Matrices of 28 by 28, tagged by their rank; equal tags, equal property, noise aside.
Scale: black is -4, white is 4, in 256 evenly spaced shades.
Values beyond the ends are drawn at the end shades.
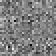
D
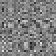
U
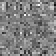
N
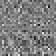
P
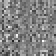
P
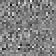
D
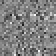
D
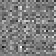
N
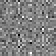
N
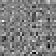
N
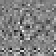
U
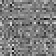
N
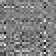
U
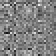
U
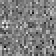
P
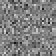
D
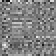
N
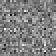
P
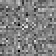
P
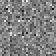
D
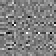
U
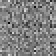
D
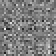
P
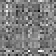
U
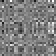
U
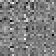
P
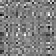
U
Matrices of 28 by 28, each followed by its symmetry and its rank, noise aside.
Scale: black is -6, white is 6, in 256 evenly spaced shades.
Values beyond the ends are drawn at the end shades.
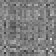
no symmetry, rank four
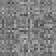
antisymmetric, rank four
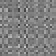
no symmetry, rank two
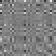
no symmetry, rank two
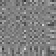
no symmetry, rank three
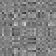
no symmetry, rank three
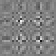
symmetric, rank two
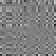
no symmetry, rank two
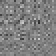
symmetric, rank three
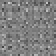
antisymmetric, rank four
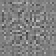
antisymmetric, rank four
